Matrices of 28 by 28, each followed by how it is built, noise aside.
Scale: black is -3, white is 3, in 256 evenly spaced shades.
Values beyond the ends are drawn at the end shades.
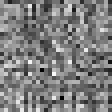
blocks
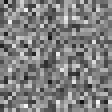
repeating rows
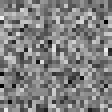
repeating columns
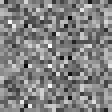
repeating rows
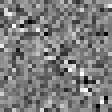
banded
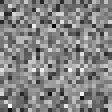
repeating columns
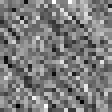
Toeplitz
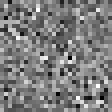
block diagonal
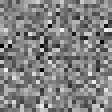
repeating columns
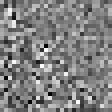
lower triangular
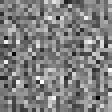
blocks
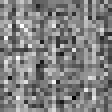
blocks
